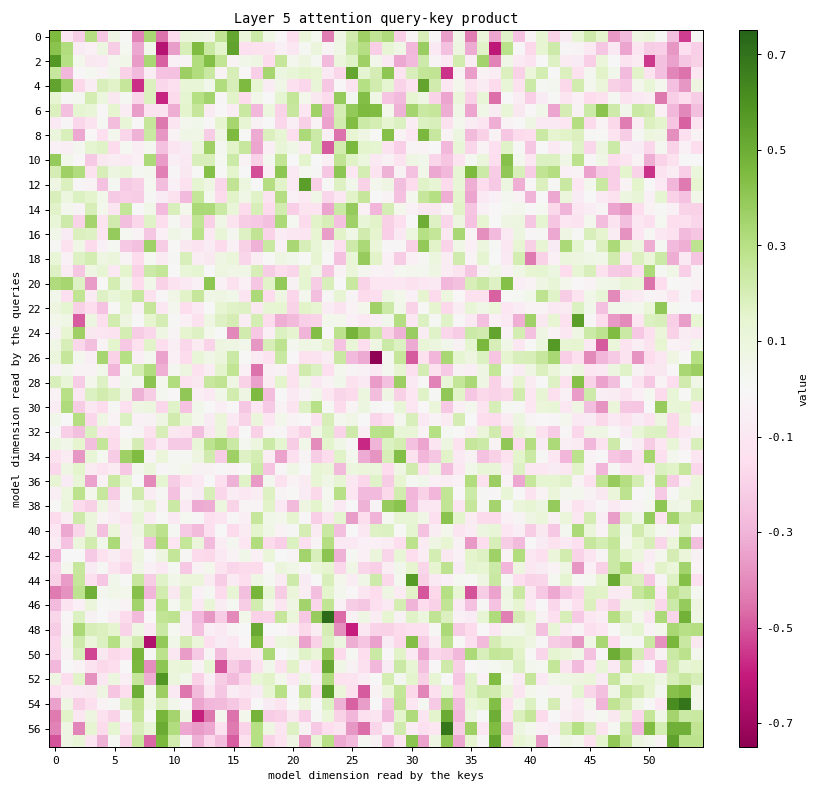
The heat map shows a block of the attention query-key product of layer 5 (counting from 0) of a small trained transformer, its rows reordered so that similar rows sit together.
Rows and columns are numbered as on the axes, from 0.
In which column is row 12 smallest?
53
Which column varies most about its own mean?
9
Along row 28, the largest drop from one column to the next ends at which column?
45
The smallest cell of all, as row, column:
26, 27
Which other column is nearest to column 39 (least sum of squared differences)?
10
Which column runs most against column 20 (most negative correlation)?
14
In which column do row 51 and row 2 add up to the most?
13
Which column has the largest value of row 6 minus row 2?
50
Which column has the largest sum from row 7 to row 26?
25
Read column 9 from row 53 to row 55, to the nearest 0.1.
0.4 0.2 0.5
